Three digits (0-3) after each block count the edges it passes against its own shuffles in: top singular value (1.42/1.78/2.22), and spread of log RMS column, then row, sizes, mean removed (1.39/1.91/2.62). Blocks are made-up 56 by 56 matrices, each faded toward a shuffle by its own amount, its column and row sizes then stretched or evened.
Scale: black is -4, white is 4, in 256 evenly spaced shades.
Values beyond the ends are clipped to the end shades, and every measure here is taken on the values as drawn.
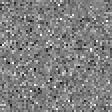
0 0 1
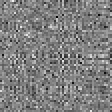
3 1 1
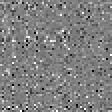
2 1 1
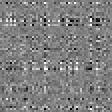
3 2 3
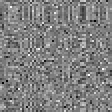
3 0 0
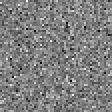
0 1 0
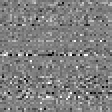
2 0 3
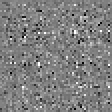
0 2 2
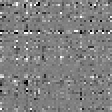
2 2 3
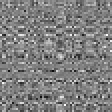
3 0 3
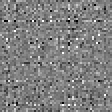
2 2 2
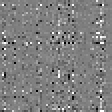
1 3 2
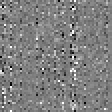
0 3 1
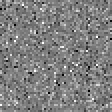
0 1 0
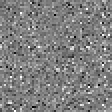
0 2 1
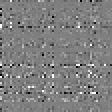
2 2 3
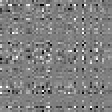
3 3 3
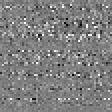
0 0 3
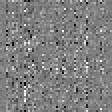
1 3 1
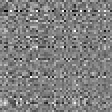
3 2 3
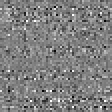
2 1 3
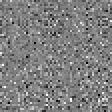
2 1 1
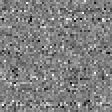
1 0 2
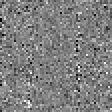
0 2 0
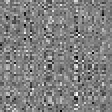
3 3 0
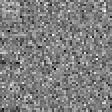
1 0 1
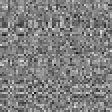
3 0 2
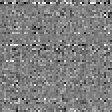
1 1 3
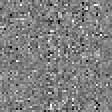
1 2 1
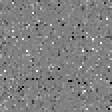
0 1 1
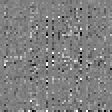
1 3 2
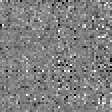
1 2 2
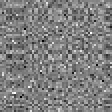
3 0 0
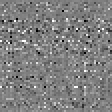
1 0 3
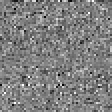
1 0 2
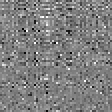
3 1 2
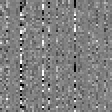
3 3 0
